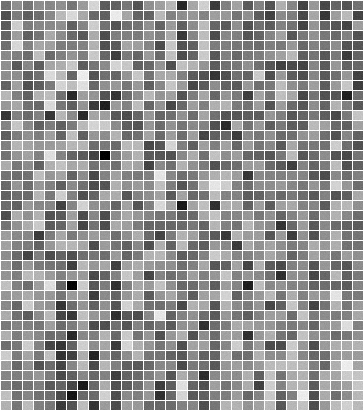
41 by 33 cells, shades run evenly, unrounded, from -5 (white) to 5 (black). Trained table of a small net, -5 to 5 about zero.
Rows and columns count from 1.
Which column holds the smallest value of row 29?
5
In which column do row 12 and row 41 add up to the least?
33
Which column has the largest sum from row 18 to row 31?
9
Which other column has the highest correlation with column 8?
24
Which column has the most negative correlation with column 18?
25
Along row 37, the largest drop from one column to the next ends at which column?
10
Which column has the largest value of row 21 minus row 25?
17
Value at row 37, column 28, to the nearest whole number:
-2
